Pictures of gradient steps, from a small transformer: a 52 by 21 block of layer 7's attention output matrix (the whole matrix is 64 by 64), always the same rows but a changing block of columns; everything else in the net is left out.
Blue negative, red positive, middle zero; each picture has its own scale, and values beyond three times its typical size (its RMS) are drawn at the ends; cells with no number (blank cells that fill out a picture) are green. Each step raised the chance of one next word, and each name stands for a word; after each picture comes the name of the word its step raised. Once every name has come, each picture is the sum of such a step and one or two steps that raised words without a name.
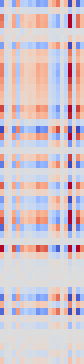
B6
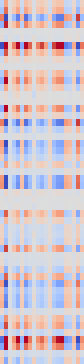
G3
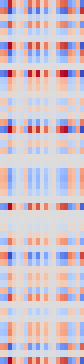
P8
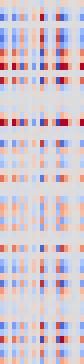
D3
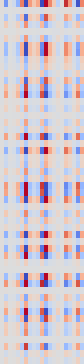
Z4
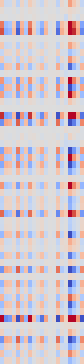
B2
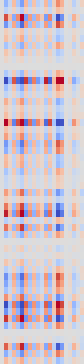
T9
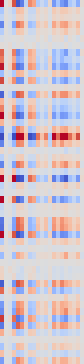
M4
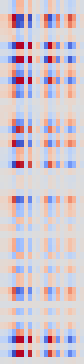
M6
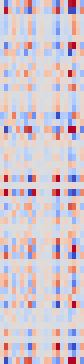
P8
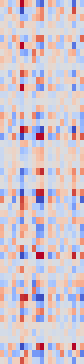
P8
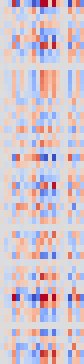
P8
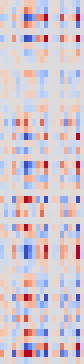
T9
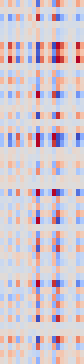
M6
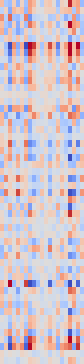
G3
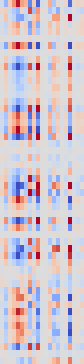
B6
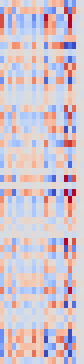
M6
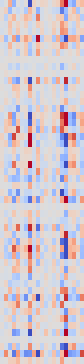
M4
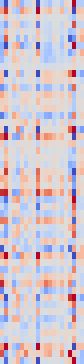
P8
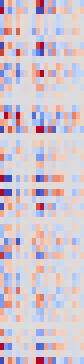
P8
